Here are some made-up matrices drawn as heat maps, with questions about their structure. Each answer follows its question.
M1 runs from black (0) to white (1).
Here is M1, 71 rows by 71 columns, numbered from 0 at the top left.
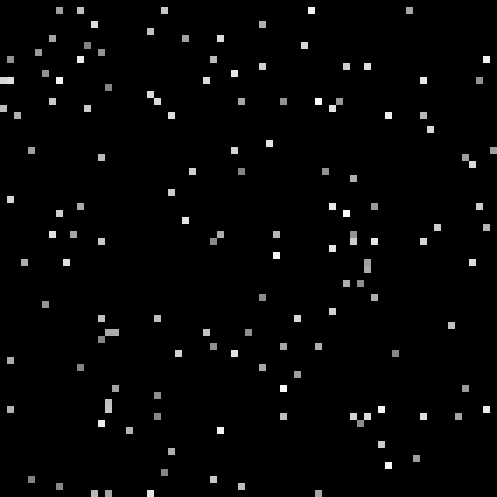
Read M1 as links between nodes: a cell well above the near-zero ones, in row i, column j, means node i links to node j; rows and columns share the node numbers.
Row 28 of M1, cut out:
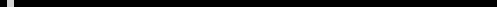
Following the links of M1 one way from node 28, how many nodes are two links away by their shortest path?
5
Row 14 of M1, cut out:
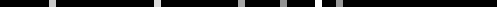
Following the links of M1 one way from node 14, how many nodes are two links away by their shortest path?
9
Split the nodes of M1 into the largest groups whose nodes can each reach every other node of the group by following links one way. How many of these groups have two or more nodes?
4
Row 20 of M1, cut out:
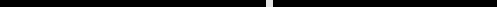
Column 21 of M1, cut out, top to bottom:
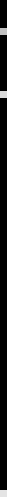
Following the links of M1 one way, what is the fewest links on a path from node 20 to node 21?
6
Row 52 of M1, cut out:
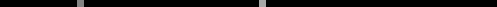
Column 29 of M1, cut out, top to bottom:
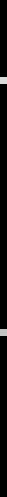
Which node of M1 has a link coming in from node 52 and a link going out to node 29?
node 11
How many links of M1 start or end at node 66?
3
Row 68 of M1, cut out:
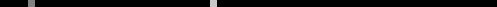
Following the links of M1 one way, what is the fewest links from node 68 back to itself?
4
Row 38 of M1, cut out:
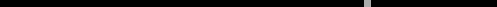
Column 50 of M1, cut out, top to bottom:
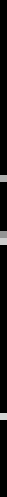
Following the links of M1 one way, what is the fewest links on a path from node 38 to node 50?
6
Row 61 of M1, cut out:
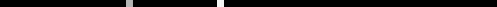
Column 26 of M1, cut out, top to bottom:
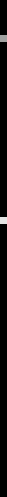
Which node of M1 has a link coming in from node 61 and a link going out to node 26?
node 31
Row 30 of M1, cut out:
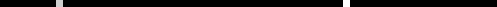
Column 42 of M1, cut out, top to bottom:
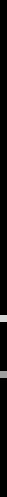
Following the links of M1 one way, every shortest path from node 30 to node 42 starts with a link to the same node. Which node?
node 49
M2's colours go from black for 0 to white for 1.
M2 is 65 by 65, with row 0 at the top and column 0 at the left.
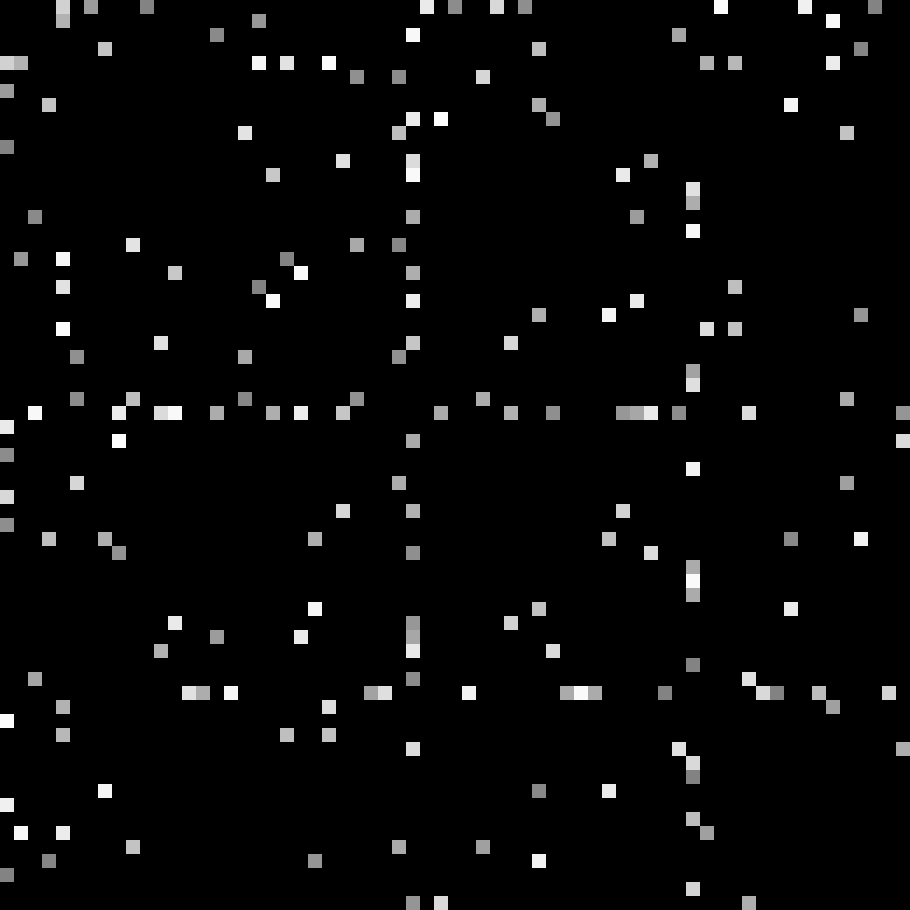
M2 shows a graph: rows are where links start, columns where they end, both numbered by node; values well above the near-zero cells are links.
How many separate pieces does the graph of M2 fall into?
5
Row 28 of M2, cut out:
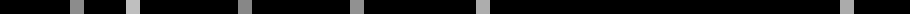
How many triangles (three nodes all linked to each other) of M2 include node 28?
6
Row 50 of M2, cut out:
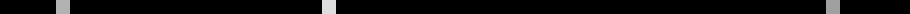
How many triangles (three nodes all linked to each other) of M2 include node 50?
2
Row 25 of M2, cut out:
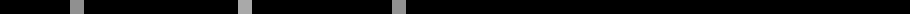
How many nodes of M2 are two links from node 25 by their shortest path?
3
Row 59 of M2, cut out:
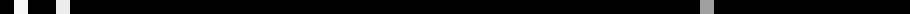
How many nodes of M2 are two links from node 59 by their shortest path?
5
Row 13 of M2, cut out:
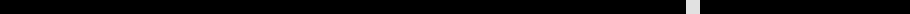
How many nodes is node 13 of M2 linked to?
1
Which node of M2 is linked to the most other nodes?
node 29
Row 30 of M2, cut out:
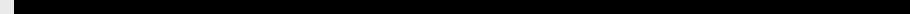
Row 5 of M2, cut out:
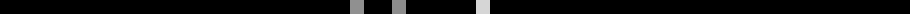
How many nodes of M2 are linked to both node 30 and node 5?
0
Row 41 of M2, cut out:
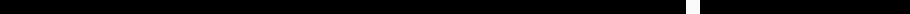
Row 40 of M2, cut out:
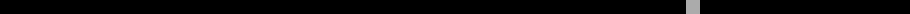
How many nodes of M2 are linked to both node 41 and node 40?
1
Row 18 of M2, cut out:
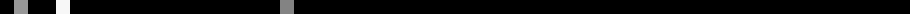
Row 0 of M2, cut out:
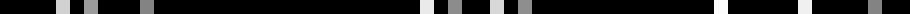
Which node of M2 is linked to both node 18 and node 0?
node 4
